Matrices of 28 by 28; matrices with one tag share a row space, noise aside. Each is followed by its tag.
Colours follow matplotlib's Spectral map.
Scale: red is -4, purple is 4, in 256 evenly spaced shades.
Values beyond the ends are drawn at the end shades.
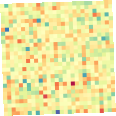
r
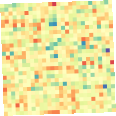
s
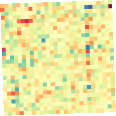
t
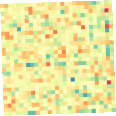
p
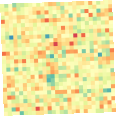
s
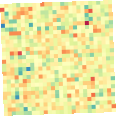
t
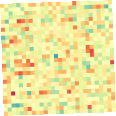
t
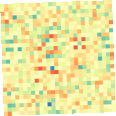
s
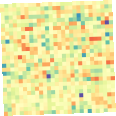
p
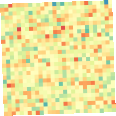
r
